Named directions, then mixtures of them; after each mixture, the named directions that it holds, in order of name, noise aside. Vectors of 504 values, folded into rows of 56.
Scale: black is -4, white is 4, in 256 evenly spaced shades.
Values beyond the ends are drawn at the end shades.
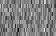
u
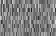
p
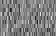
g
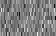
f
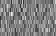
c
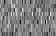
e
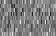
e.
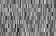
u.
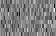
f, p.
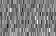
e, g.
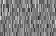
p, u.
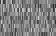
e, p.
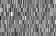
c.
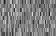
e, g.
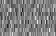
e, g.
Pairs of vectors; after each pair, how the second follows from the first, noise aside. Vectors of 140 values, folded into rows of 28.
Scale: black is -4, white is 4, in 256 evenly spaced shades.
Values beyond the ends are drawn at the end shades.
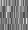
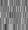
wrapped around, shrunk.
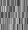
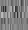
negated, partly zeroed.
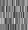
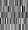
shuffled.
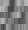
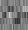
reversed, partly zeroed.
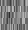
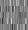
negated, partly zeroed.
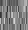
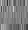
reversed, partly zeroed.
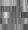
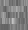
wrapped around, shrunk.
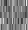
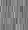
wrapped around, shrunk.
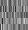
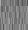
wrapped around, negated, shrunk.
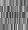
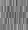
shrunk.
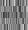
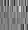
negated, partly zeroed.
